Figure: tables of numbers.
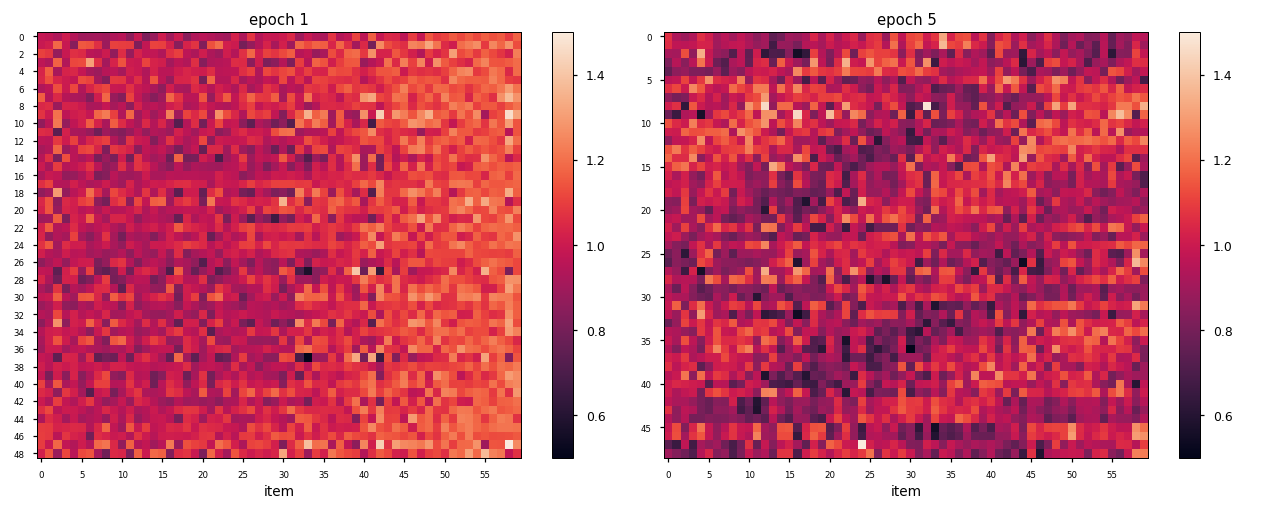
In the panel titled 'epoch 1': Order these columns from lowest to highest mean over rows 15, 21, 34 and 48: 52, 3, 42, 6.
3, 42, 6, 52
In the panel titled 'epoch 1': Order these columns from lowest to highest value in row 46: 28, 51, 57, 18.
18, 28, 57, 51
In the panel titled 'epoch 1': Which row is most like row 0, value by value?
25
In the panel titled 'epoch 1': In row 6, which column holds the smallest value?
15
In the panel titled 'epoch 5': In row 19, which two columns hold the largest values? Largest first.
24, 36
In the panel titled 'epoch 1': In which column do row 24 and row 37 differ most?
42
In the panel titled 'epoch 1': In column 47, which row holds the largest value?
21
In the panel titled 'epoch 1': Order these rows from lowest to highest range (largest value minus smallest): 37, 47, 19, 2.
2, 19, 47, 37
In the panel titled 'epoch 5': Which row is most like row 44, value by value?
29
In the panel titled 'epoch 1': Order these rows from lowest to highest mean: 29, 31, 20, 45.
31, 29, 20, 45
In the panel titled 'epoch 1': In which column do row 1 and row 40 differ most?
41
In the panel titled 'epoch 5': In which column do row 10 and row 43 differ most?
11
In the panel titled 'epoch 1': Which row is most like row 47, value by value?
9
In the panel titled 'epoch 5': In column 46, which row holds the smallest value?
48
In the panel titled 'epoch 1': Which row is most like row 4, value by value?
20
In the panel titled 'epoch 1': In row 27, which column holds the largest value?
39
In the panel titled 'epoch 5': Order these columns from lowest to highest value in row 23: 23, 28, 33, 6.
6, 23, 33, 28
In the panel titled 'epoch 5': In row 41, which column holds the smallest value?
22
